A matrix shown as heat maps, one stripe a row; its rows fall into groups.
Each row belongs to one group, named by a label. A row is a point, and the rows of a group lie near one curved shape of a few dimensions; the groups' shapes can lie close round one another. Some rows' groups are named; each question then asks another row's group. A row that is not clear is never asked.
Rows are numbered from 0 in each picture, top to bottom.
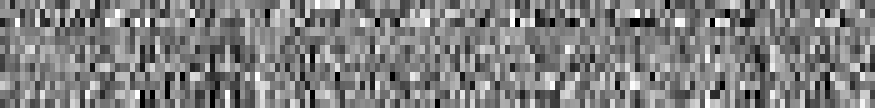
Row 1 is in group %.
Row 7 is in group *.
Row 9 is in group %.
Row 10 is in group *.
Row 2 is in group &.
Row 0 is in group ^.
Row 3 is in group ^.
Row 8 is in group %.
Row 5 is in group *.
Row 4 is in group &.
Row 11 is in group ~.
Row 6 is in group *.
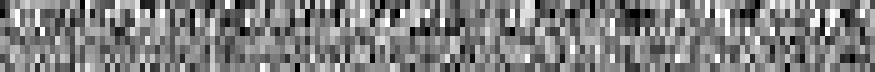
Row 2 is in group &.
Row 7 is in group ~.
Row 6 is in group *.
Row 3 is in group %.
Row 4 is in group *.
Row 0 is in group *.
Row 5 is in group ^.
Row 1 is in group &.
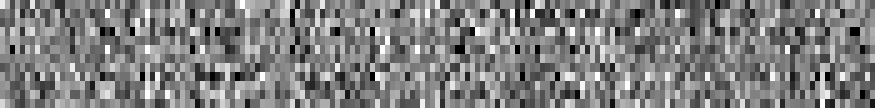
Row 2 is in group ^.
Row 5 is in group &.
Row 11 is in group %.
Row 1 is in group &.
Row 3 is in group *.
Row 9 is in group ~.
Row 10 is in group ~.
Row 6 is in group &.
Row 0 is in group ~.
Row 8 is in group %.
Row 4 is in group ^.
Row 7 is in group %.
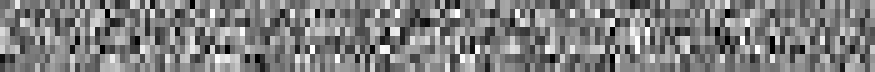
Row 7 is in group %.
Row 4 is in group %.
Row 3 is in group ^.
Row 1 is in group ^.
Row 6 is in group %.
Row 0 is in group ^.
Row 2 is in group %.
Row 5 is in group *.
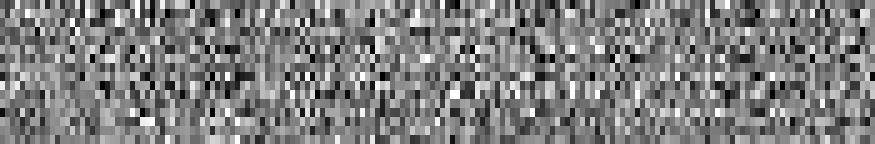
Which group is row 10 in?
^
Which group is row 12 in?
*
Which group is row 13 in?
~
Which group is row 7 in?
*
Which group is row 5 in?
*
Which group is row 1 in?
*
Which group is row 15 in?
%
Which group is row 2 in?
%
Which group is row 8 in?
*
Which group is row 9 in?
*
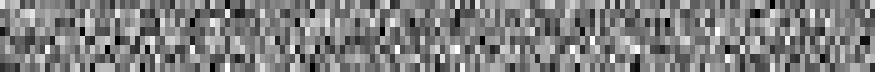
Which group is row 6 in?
%
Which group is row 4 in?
*
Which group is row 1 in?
*
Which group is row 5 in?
^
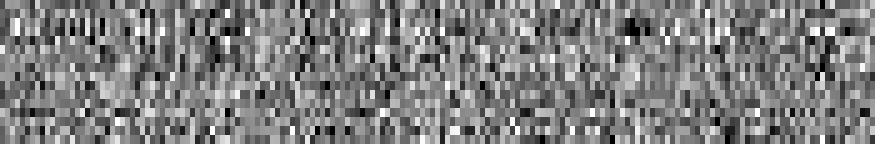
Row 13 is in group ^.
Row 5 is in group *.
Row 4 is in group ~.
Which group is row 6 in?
%
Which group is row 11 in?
^
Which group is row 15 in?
%
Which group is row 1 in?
~
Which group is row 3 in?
&
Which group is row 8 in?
%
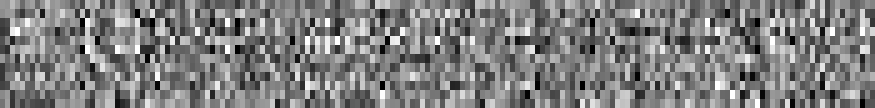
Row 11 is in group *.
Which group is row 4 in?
^
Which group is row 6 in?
%
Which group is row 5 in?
*
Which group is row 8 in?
%
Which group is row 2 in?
*
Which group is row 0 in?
*
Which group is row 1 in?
%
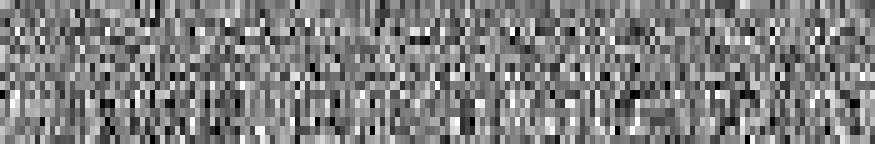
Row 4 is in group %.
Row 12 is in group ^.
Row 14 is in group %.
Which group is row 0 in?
%
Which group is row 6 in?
*
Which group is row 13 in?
^
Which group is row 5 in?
~
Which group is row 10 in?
&
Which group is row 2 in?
~
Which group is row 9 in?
~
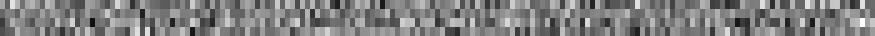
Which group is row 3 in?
^
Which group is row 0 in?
^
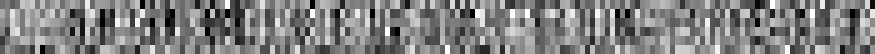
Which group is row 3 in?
^
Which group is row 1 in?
*
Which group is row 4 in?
*
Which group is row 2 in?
*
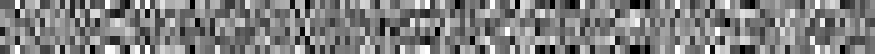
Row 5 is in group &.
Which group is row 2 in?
%
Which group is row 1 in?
%
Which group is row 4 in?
%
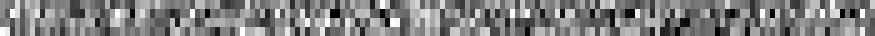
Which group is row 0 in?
&
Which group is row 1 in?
^
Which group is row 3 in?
~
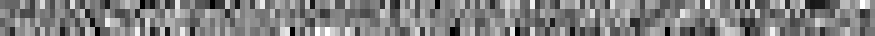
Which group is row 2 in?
&
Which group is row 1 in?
*
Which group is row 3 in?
^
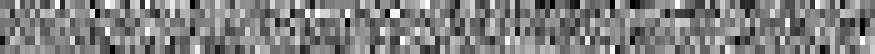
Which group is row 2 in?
*
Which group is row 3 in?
&
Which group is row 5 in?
%
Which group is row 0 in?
&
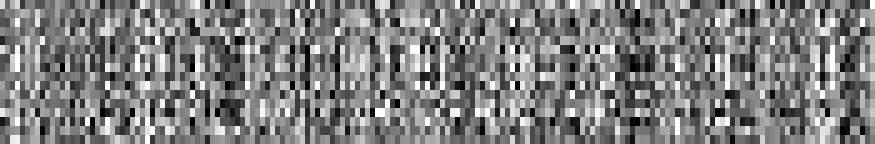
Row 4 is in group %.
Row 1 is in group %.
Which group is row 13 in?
&
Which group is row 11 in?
^
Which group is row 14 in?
~
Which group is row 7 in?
&
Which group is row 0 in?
*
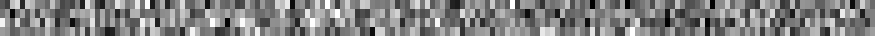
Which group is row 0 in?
^
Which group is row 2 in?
~
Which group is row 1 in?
^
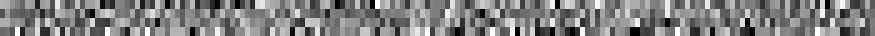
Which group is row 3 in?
&
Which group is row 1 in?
~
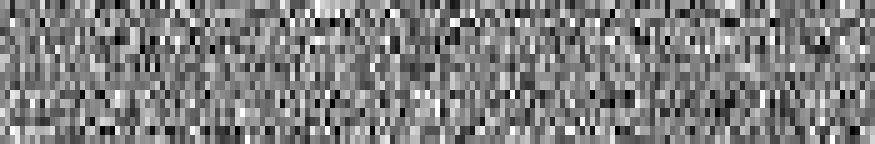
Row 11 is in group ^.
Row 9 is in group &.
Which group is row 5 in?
~
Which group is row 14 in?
*
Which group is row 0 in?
^
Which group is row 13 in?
~
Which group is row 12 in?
~
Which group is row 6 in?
^
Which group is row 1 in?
^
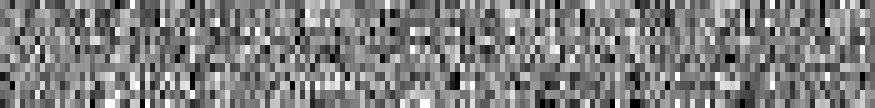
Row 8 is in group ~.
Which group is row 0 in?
^
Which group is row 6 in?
^
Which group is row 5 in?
%
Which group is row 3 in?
%
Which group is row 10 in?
%
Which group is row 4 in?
%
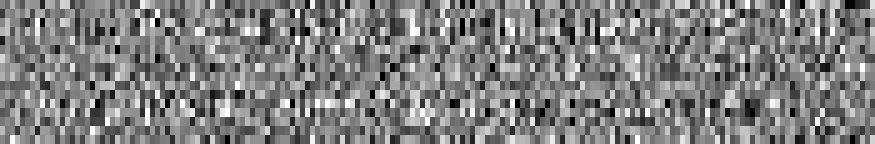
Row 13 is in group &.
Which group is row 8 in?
^
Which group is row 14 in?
%
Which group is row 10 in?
%
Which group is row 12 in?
%
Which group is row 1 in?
%
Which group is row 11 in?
^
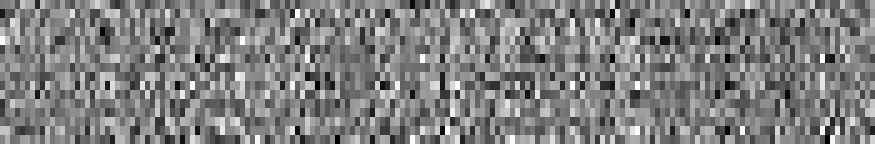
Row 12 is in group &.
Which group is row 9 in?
^
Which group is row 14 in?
%
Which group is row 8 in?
~
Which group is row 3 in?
*
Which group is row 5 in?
&
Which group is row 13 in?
%
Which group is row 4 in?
~
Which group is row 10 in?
~
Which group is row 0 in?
%
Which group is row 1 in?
%
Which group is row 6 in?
%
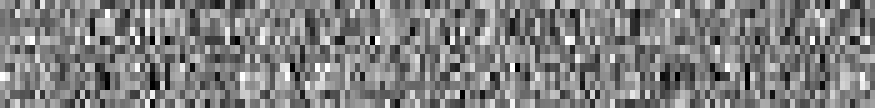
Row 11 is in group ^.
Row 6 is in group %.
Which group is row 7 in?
^
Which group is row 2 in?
~
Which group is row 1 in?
&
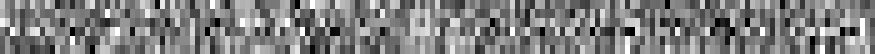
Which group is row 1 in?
&
